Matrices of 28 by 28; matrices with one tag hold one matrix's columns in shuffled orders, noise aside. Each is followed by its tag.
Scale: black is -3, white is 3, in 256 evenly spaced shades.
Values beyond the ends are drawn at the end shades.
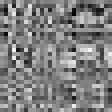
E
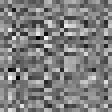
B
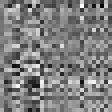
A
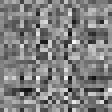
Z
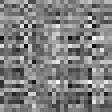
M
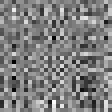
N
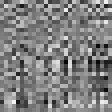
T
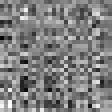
N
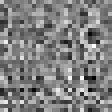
Z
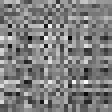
M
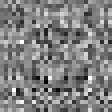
Z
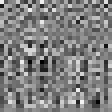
T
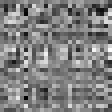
E
